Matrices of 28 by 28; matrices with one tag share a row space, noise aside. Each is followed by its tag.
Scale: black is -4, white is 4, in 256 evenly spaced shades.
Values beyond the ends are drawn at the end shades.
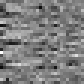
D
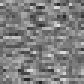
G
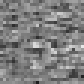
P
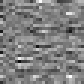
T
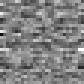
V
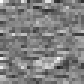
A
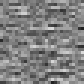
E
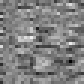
T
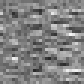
P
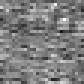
E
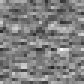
E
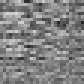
G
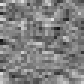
A
